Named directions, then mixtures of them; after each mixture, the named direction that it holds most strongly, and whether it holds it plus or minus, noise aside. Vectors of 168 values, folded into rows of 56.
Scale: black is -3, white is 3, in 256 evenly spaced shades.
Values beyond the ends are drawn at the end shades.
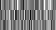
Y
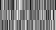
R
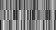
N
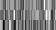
N, minus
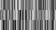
N, minus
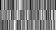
R, plus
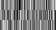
R, minus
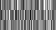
Y, plus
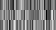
R, plus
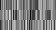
N, plus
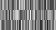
N, minus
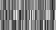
N, minus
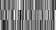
N, minus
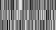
R, plus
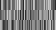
Y, plus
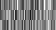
Y, plus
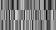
Y, minus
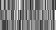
R, plus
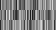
N, plus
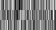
R, minus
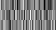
Y, minus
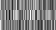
N, minus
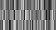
Y, minus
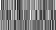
R, minus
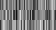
N, plus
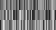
N, plus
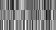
R, plus
